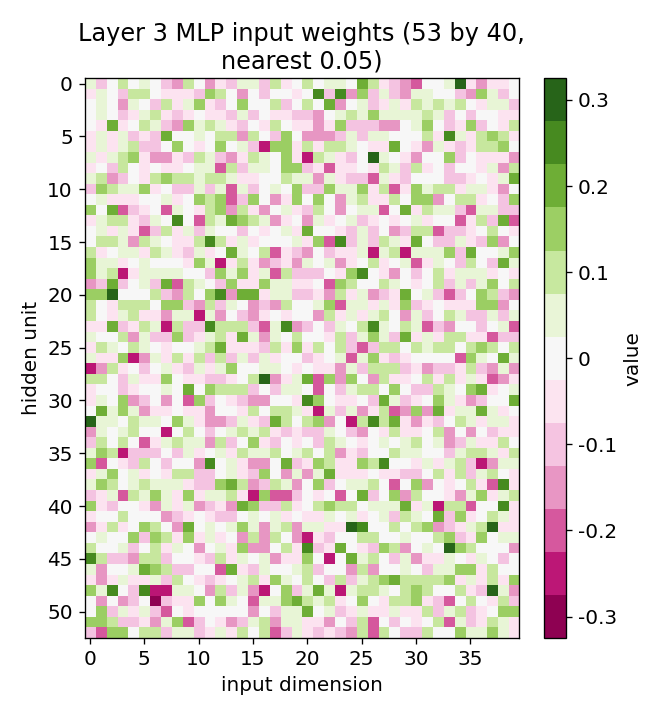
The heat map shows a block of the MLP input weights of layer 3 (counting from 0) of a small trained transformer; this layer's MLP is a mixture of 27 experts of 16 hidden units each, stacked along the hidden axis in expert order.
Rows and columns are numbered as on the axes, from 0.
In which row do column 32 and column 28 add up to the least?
14
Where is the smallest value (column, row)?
6, 49
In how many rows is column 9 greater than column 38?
24
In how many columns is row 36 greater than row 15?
18
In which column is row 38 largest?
38
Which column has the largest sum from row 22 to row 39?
27
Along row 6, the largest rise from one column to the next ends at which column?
17
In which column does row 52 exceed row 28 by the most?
37
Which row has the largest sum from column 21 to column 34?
47
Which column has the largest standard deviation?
26
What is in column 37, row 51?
0.1
